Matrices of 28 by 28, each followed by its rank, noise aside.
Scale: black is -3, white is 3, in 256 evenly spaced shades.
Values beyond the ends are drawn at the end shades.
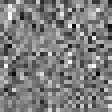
eight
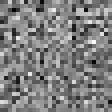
eight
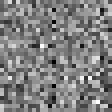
six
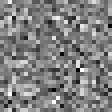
eight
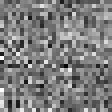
five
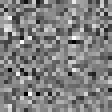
six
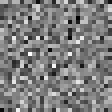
six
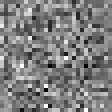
five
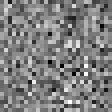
five
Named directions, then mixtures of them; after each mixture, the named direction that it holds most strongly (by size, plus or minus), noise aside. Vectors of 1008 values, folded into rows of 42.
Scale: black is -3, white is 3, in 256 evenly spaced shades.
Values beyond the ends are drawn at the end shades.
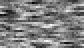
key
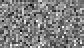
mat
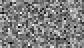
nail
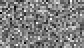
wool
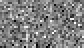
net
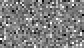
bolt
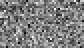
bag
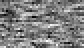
key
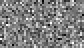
bolt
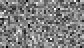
bag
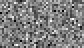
net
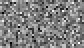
nail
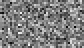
nail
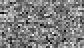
nail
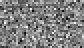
bag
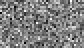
wool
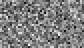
nail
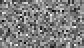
nail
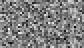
nail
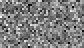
nail
